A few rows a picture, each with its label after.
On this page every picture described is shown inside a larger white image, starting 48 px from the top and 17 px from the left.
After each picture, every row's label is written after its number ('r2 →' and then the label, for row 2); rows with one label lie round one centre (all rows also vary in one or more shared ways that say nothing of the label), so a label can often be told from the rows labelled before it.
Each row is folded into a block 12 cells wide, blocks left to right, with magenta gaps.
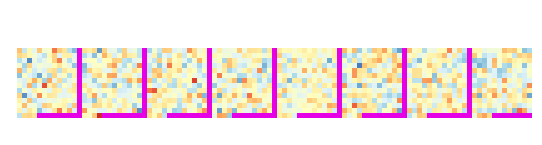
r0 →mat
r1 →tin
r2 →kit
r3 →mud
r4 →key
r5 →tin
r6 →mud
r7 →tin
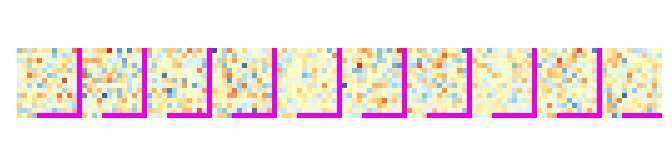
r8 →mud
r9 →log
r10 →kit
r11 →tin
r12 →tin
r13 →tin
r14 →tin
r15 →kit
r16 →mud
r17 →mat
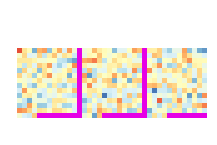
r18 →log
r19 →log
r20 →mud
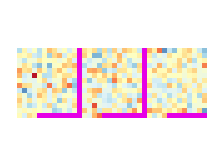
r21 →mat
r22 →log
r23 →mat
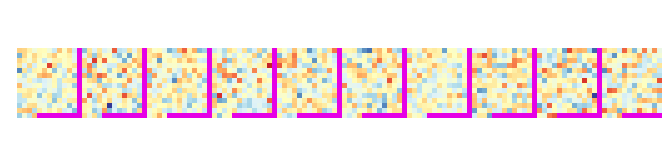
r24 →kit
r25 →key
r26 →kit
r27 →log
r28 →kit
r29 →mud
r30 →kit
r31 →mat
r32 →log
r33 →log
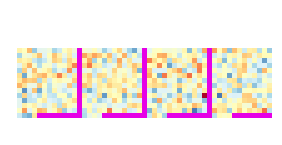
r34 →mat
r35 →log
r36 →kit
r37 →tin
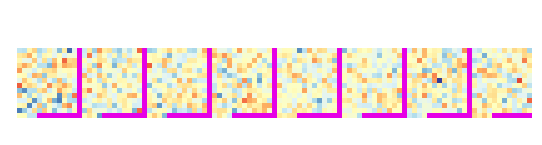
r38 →log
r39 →kit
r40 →key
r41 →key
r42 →mud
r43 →mud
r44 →tin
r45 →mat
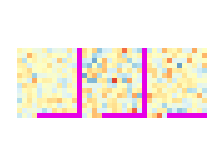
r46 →mud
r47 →mud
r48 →kit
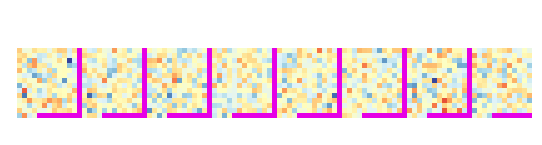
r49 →kit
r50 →log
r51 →log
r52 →log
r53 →mat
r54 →log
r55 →kit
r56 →log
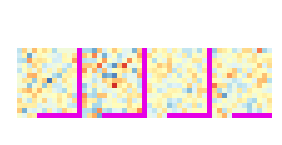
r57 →tin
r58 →mat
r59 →mud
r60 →kit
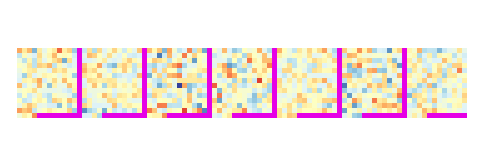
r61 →mat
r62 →mud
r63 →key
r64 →mat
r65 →mat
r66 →mud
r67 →mud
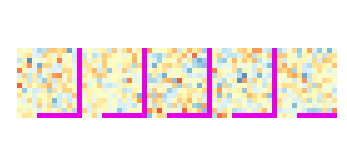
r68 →kit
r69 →kit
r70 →kit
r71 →kit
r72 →log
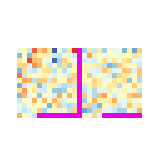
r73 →kit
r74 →mud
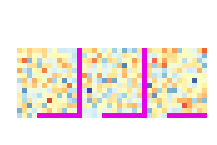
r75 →key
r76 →tin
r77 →kit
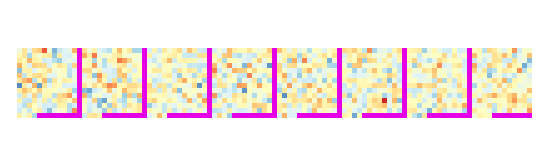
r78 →log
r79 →log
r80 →kit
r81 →kit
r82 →tin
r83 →tin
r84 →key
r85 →mud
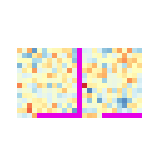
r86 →mat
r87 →kit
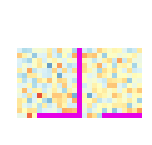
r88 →mat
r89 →log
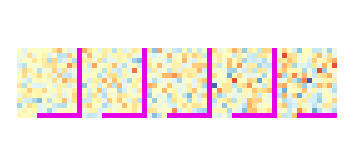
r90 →log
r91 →mud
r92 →log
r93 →log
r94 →tin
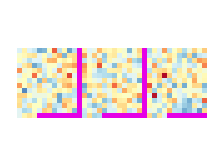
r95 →tin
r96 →log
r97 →kit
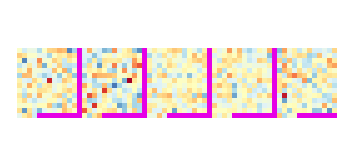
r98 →mud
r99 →tin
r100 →tin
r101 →kit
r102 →mud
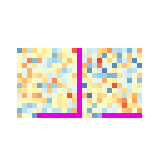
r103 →mud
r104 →tin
